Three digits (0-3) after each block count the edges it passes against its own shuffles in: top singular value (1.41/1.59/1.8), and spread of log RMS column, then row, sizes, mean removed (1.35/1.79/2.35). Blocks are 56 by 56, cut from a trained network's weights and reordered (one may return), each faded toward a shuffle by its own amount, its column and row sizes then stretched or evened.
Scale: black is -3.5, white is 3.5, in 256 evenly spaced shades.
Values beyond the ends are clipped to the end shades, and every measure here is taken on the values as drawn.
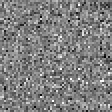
1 1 0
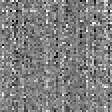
2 3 2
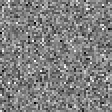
0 1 0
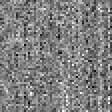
1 2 0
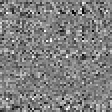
2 1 3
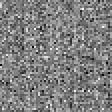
0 0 0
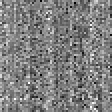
2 2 0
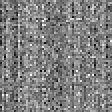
3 2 2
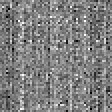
3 2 2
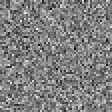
2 0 0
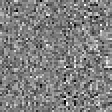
2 2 1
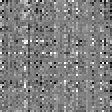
2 3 3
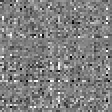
0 2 3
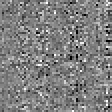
1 3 1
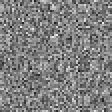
3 0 0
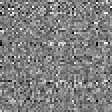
2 1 3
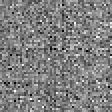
0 0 2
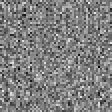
2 1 0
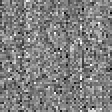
0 1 1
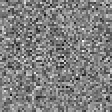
3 1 1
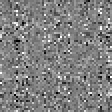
0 3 2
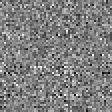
2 1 2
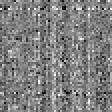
3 2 2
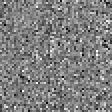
0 2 1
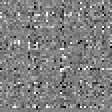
0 3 3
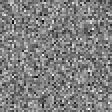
2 1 0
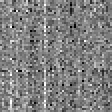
3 2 2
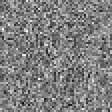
2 0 0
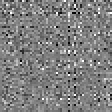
2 3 3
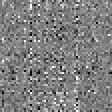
0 3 2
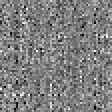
0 2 1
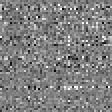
1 2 3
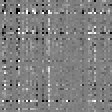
3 3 3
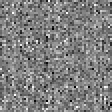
0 1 1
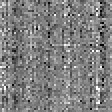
3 3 2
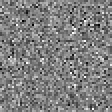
0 1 1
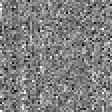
0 2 0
